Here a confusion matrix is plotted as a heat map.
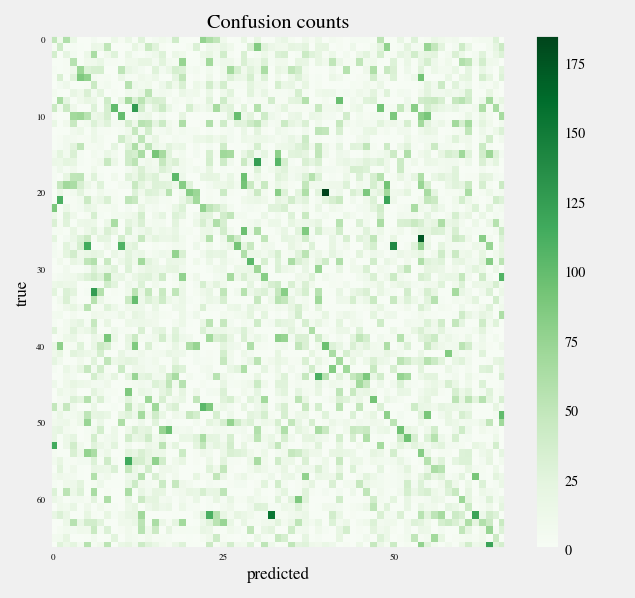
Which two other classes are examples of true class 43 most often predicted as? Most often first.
41, 28
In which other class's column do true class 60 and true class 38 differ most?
36
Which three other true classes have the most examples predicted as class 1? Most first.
21, 40, 8
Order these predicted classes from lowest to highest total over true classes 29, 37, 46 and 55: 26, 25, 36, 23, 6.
26, 36, 23, 25, 6
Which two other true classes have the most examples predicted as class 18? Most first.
28, 44
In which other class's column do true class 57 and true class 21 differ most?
49
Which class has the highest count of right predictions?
62
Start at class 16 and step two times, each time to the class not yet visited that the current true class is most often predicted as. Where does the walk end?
39
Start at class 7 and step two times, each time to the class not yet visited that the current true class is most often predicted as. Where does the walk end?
12
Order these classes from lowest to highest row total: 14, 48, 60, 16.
60, 14, 48, 16
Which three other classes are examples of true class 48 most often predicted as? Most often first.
22, 23, 15
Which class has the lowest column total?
20
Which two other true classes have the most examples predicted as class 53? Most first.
9, 22
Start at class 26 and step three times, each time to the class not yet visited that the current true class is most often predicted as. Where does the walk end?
4
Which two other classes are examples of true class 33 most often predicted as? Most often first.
6, 34
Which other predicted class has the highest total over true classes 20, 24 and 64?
40
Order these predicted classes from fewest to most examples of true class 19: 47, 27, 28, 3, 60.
27, 60, 47, 3, 28
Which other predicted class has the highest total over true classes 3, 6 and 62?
23
